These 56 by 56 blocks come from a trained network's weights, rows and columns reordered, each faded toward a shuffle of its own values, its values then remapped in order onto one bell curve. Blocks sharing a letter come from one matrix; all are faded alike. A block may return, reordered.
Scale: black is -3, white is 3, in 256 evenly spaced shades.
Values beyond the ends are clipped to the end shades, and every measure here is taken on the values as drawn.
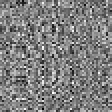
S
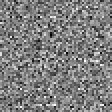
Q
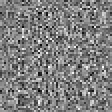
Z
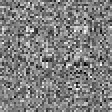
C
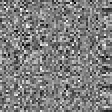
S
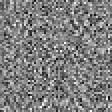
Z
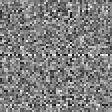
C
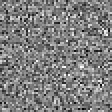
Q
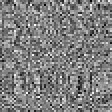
Z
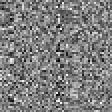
Z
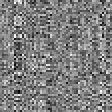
S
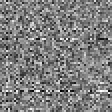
C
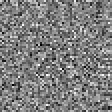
Q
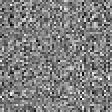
Z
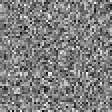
Z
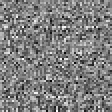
Q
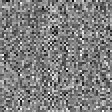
S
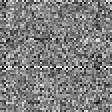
C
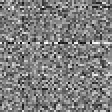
C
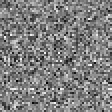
Q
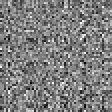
Z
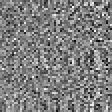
Z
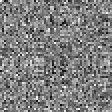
Z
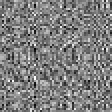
S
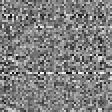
C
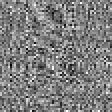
Z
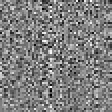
S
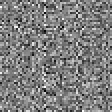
S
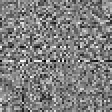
C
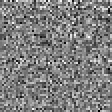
Q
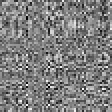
S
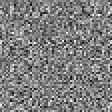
Z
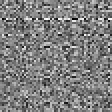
C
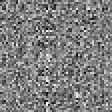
C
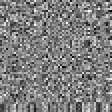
S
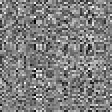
S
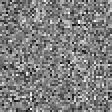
Q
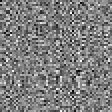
Z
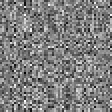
S
